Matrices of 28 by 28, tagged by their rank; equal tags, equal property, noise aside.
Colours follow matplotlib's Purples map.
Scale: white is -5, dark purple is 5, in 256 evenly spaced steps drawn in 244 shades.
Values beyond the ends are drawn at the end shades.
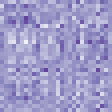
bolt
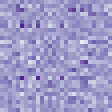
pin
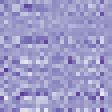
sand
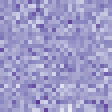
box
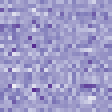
box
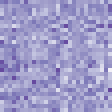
pin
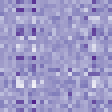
sand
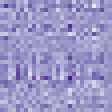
bolt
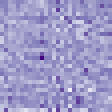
box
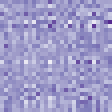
bolt
